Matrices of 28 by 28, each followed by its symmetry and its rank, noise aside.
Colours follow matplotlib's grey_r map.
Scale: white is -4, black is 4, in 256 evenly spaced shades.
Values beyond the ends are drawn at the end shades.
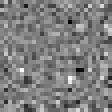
antisymmetric, rank eight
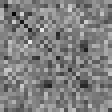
symmetric, rank eight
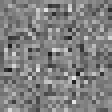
antisymmetric, rank eight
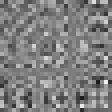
symmetric, rank four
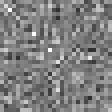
symmetric, rank eight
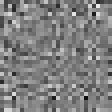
no symmetry, rank four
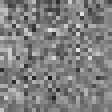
antisymmetric, rank eight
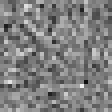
antisymmetric, rank six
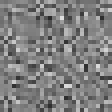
antisymmetric, rank four
